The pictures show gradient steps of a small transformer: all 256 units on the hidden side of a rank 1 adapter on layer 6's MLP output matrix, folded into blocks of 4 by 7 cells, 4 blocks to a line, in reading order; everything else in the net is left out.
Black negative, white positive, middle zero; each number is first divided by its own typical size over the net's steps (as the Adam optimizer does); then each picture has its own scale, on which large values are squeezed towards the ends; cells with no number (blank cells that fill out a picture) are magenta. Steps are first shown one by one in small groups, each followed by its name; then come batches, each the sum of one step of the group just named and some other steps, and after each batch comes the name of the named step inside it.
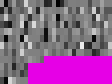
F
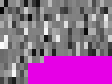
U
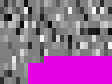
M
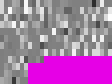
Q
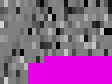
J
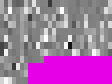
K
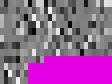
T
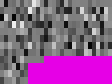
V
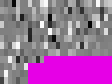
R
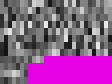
V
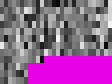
F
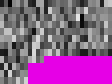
T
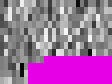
K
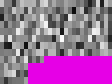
R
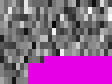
Q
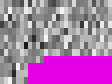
K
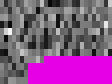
F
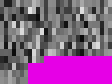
V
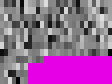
R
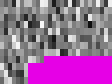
R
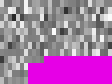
Q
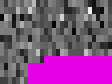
V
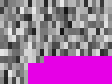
T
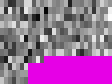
Q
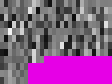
V
